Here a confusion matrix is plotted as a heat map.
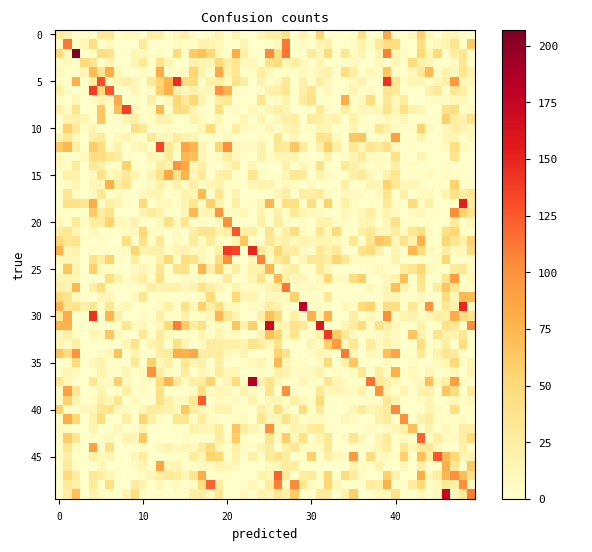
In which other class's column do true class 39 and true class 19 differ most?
17
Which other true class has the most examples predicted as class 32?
30
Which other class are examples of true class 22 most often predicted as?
43
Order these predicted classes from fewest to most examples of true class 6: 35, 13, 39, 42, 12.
42, 35, 39, 12, 13
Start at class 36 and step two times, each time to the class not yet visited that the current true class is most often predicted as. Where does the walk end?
40
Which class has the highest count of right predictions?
2
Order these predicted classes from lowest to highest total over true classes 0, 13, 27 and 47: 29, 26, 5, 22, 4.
22, 29, 4, 5, 26
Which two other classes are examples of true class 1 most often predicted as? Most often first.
27, 49
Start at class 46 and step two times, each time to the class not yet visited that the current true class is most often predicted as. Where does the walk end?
20
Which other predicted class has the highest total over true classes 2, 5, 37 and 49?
39
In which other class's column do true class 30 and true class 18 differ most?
48
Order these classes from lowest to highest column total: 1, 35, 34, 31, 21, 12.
34, 35, 31, 21, 12, 1
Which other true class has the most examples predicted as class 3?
18
